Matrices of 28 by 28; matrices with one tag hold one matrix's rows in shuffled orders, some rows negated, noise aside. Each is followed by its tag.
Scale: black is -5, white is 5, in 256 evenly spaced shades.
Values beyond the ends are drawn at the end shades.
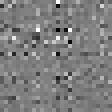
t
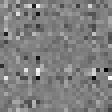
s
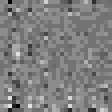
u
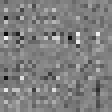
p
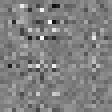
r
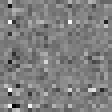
u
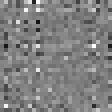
s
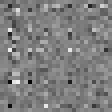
u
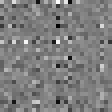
t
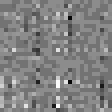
t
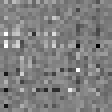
p
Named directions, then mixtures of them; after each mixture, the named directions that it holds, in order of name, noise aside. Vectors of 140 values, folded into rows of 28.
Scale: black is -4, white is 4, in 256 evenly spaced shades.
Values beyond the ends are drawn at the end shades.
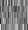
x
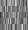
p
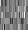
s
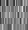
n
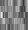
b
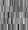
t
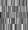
p.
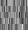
b, p, s.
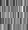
n.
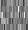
b, s.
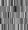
s, t, x.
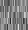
p, s, t.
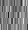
n, t, x.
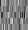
s, t.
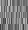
p, t, x.
